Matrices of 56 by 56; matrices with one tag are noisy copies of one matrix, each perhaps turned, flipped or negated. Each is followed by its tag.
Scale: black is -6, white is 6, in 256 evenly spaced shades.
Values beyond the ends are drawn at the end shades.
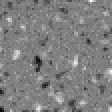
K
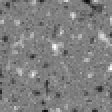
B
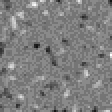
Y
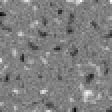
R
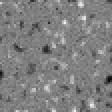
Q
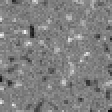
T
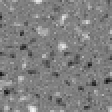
Q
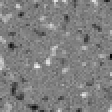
Y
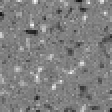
T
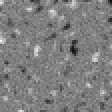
K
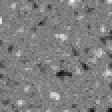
K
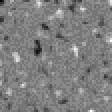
K
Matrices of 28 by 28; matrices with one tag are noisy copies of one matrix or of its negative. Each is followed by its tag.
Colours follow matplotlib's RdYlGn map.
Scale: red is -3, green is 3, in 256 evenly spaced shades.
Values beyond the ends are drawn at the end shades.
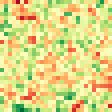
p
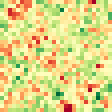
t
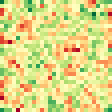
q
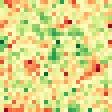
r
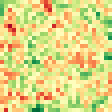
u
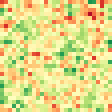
q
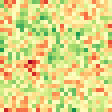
r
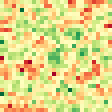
r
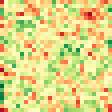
q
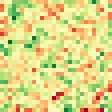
t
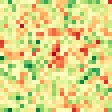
r
